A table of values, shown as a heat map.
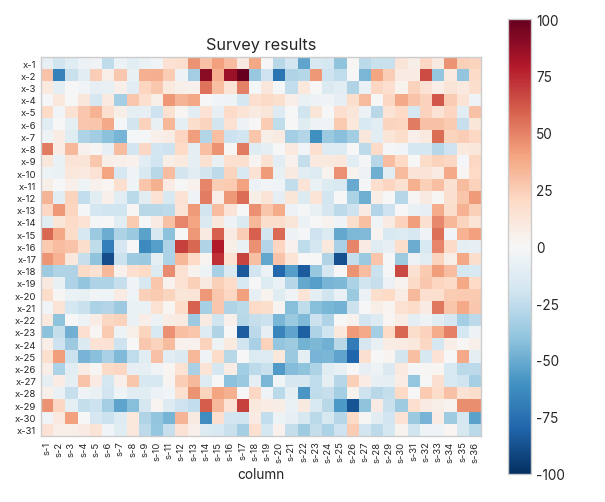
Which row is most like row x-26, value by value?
x-22
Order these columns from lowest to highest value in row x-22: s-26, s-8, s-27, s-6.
s-27, s-8, s-26, s-6
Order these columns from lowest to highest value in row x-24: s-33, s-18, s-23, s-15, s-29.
s-23, s-18, s-33, s-15, s-29
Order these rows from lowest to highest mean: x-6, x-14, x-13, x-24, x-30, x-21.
x-30, x-24, x-21, x-13, x-6, x-14
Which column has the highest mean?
s-33
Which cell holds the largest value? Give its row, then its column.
x-2, s-17
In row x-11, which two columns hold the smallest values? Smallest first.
s-26, s-21
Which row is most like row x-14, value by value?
x-4
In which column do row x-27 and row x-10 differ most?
s-19
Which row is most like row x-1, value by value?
x-28
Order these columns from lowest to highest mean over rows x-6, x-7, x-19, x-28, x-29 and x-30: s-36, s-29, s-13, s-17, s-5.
s-5, s-29, s-17, s-36, s-13
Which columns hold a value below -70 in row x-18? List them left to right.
s-17, s-20, s-22
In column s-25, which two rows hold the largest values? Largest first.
x-10, x-6
